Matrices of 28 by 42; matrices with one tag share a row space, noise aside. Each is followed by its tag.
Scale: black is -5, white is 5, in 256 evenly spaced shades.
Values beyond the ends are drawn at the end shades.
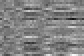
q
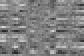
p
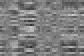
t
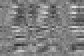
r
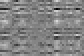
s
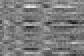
q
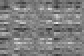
s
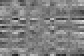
p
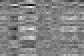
t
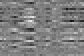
t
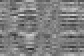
t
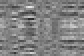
t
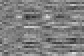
q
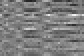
q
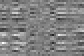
p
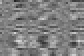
r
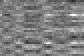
q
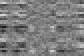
p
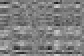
s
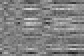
q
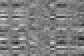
p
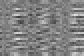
r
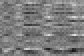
q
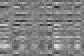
s
